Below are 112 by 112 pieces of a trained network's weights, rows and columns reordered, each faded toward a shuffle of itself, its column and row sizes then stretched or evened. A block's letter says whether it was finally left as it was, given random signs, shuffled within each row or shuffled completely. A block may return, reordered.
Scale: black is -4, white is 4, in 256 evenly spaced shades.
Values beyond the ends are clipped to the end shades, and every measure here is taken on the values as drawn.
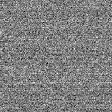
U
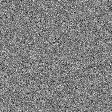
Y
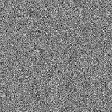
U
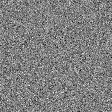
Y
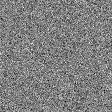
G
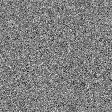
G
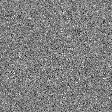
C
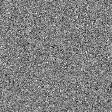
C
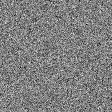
G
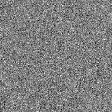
U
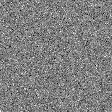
G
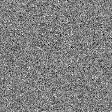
C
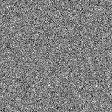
U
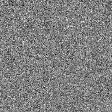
C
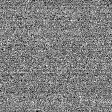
Y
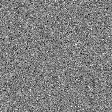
Y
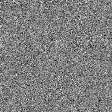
C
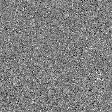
C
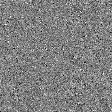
C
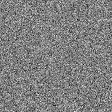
Y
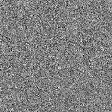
U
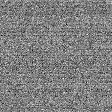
Y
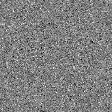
C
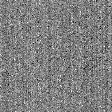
U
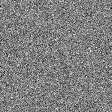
G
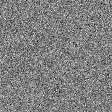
G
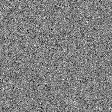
Y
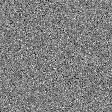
G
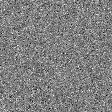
G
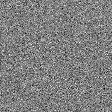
Y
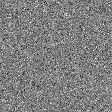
G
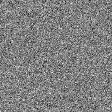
C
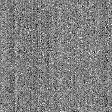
U
